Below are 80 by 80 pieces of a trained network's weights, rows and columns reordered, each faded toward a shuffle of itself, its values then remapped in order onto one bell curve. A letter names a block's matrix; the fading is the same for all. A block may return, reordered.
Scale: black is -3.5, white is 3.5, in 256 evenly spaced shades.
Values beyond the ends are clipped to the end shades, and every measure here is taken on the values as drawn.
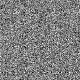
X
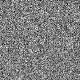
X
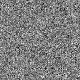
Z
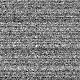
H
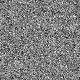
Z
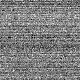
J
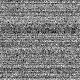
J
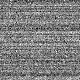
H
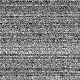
J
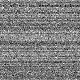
J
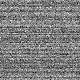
H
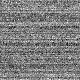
H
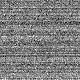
H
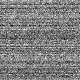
J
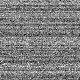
H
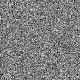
Z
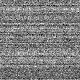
J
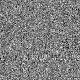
Z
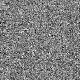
X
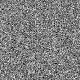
Z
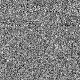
X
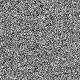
X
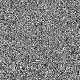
Z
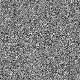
X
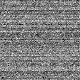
H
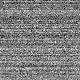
H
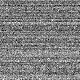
J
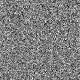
Z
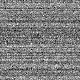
H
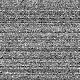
J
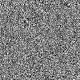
X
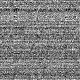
J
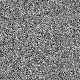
Z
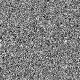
X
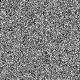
X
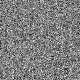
X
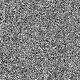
Z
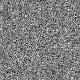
X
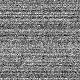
J
